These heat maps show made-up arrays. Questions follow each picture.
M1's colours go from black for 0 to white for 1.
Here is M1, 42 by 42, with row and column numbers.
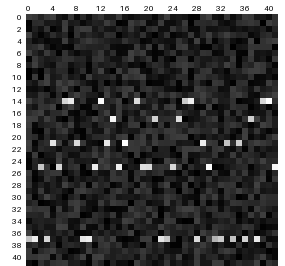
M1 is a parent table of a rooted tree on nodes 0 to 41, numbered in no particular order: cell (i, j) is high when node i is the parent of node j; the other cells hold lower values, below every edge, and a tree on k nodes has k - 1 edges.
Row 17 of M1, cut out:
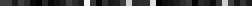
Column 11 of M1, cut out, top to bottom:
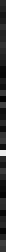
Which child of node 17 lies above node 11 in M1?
25
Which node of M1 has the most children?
37
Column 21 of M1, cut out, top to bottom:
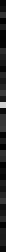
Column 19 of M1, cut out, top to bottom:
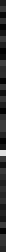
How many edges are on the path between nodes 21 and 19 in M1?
3
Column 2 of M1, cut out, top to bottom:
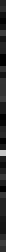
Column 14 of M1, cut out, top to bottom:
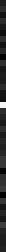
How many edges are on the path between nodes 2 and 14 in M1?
3
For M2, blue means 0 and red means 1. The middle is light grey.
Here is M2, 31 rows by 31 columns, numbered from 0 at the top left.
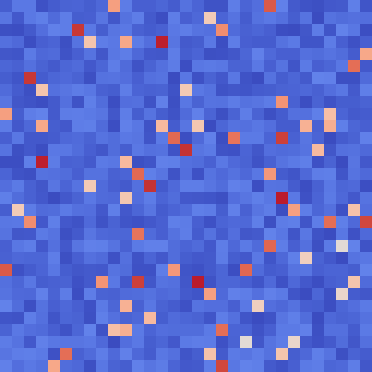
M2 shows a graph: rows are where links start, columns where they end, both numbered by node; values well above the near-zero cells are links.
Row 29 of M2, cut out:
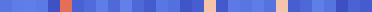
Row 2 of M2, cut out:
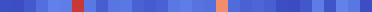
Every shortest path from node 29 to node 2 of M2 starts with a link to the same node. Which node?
node 23
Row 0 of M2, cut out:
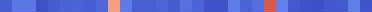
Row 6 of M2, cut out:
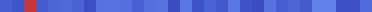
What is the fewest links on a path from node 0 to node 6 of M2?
5
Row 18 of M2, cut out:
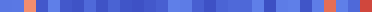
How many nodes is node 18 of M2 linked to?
3
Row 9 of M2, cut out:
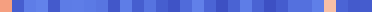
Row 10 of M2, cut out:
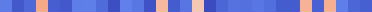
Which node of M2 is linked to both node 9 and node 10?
node 27
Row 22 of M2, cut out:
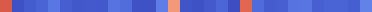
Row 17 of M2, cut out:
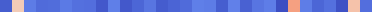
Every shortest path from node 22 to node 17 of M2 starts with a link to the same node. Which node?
node 20
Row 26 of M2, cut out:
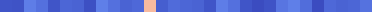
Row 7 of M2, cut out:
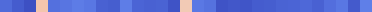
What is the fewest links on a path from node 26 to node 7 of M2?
3
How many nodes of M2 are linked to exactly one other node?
8
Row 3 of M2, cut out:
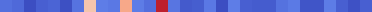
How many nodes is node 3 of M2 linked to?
3
